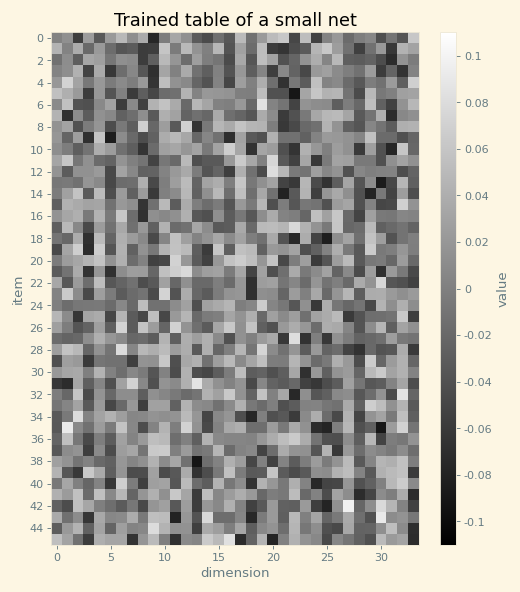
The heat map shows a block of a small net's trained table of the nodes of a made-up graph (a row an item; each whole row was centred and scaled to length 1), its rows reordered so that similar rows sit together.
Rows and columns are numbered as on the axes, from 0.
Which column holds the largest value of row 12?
20
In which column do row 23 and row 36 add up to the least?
3
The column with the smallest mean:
28
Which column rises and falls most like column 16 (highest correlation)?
32
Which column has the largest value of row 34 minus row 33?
5
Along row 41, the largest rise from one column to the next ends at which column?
14
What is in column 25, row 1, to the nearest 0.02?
0.06
